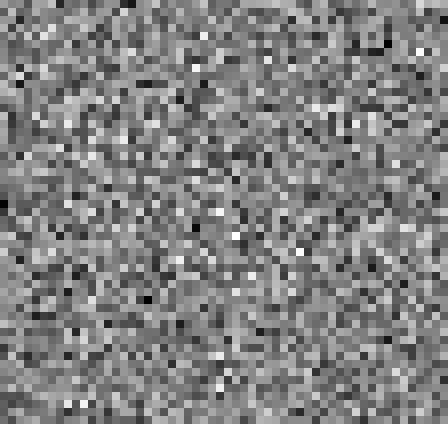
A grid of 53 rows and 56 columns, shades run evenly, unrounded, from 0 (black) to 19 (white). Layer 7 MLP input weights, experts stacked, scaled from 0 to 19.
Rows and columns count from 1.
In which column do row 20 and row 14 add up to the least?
34
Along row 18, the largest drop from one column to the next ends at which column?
17
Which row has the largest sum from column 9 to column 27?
31
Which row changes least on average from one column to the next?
22
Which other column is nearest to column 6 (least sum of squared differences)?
46
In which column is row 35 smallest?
10
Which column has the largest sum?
16
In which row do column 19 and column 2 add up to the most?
12
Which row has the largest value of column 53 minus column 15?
7
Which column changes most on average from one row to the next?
47
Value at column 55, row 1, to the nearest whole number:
14
